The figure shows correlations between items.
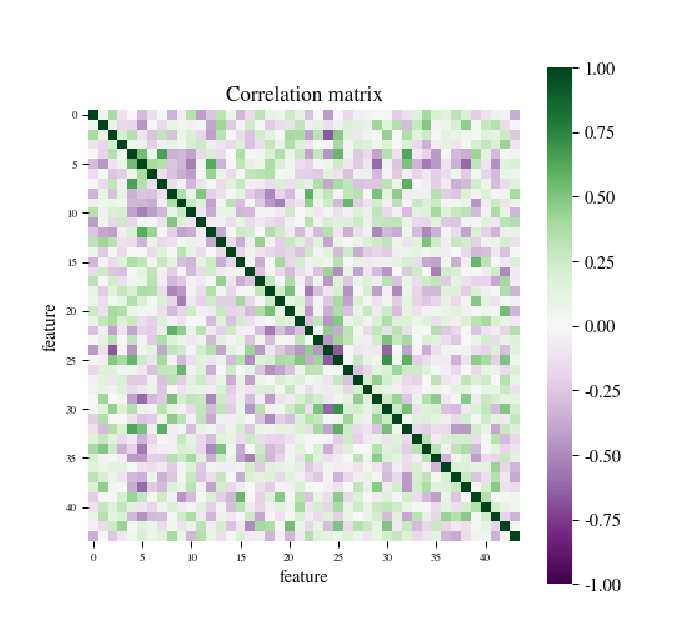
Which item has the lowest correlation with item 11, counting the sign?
0
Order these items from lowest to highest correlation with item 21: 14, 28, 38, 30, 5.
14, 5, 28, 38, 30
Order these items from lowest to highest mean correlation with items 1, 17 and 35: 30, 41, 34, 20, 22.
41, 22, 20, 30, 34
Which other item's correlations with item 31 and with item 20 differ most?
18
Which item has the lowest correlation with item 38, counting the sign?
5
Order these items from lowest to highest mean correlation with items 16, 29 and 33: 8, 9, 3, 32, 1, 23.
32, 3, 23, 8, 9, 1
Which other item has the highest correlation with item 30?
25
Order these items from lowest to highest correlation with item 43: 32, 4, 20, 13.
20, 13, 4, 32
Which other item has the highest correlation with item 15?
39
